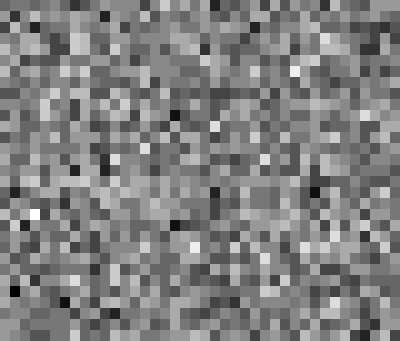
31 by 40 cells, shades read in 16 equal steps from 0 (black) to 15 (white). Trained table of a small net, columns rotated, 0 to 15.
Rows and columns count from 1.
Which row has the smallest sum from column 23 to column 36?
9
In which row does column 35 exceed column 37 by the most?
31
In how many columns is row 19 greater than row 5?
15
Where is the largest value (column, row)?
4, 20
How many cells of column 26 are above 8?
13
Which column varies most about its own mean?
8
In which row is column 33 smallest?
1
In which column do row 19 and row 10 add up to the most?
11
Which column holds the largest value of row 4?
33
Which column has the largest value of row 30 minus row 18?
32
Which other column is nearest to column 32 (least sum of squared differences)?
2
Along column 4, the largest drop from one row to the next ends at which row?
3
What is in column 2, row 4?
7
